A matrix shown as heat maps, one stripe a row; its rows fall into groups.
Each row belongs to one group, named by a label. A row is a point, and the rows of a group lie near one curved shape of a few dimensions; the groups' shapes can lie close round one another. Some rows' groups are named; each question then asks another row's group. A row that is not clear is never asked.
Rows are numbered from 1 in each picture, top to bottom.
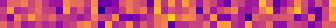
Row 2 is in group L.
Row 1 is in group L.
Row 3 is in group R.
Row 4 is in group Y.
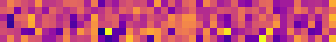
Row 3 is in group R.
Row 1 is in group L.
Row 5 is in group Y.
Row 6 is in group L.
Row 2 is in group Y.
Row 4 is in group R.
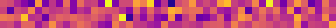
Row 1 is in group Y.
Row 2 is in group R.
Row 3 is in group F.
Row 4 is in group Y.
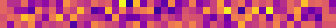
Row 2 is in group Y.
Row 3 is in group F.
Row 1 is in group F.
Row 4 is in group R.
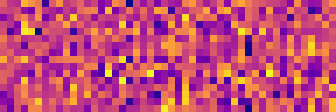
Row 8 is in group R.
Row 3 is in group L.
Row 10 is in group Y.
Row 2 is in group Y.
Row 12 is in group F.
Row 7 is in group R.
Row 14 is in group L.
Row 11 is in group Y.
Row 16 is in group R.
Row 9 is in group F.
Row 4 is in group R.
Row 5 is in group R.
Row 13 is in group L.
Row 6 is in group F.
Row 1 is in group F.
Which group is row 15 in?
R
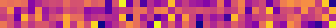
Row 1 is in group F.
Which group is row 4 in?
L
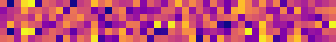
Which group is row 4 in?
L
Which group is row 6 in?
L
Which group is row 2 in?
F
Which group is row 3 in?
L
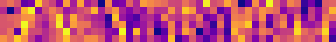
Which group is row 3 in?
F
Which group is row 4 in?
F
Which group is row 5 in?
R
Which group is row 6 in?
F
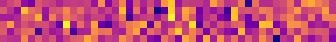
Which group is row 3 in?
R
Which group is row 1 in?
F
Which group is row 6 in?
L
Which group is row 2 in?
R
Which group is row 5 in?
R
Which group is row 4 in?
L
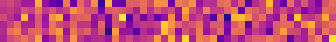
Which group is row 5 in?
F
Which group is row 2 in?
L
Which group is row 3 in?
F
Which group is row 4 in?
F
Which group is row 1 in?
Y
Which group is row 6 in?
L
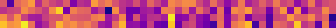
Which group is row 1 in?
R
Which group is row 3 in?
F
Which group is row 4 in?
F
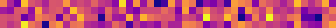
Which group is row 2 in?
L
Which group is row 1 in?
R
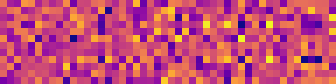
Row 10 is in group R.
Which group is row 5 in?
L
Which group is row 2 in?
F
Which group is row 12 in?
F
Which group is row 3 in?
L
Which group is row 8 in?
Y
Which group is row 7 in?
Y
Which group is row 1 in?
R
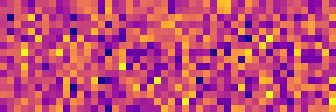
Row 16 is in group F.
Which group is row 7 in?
L
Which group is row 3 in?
R
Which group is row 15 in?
L
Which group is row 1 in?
Y
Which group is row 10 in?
F
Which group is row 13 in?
R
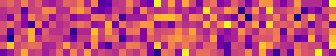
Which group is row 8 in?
L
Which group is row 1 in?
L
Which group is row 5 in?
R
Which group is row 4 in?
Y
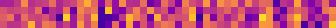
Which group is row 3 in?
L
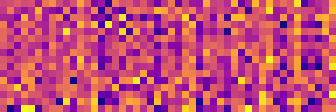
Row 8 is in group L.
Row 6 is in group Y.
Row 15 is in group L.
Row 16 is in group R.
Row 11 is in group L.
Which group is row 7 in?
Y
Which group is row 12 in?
R
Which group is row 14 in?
L
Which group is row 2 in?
Y
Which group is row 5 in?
R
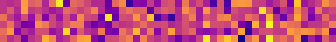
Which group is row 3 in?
Y
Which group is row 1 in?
F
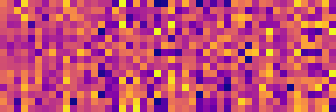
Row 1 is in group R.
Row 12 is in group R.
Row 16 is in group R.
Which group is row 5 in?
L
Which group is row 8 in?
Y
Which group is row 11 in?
L
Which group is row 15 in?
R
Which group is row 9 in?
R
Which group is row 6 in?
Y
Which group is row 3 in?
F
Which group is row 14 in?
L
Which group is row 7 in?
F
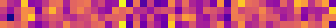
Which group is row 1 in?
F
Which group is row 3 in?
R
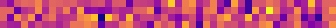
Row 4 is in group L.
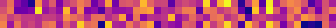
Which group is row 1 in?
Y
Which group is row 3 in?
F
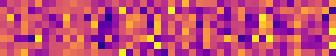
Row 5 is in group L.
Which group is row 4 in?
L
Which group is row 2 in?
F
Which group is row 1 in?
L
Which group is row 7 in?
L
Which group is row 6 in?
Y
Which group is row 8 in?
F
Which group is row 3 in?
L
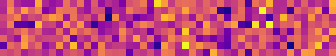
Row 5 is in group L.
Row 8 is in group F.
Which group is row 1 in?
Y
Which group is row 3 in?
F
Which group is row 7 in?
L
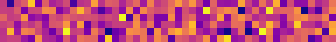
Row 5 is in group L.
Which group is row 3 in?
F
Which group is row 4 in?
Y
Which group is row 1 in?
R
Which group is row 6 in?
Y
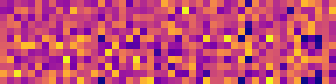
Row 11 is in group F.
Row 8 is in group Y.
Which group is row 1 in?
F
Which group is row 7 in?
F
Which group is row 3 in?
Y
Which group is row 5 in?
R
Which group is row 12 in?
Y
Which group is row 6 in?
Y
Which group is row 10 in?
Y
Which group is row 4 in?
F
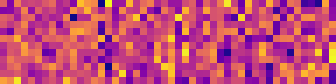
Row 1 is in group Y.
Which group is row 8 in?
L
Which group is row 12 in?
F
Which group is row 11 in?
F
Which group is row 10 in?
F
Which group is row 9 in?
L
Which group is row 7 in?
L
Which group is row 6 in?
F
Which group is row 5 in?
L
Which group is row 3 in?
R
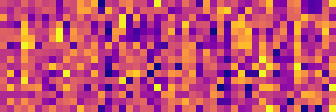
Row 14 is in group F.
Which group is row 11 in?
L
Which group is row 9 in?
L
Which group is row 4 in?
F
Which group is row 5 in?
F
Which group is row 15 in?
L
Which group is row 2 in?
Y
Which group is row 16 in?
Y
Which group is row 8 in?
L
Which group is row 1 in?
L
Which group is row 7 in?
R
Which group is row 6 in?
F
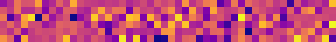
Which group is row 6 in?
R
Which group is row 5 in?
F
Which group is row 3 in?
R
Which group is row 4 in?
L
